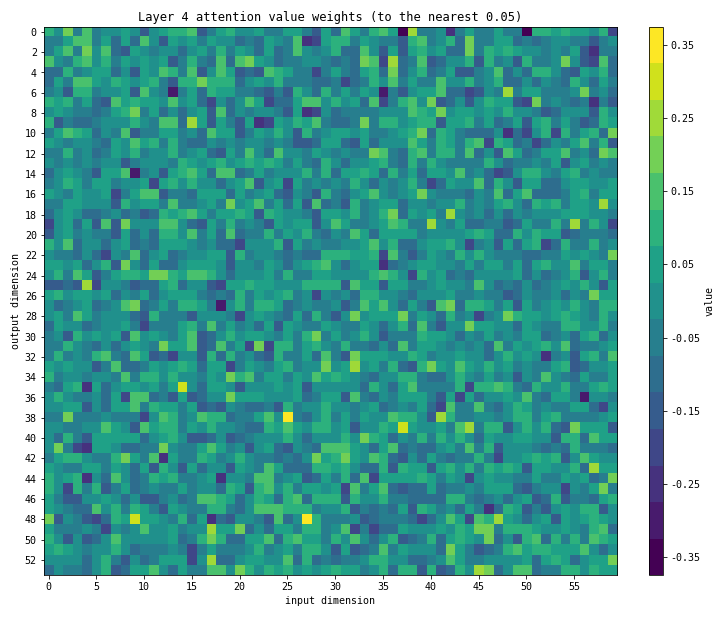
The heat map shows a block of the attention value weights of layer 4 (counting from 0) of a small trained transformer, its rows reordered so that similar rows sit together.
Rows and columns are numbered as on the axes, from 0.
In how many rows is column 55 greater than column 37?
28
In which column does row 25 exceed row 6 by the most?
13
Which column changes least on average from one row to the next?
26
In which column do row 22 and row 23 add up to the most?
29
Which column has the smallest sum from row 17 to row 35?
5
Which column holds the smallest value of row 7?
57
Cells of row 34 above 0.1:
5
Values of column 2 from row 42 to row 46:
0.1 -0.05 0.05 -0.2 -0.15
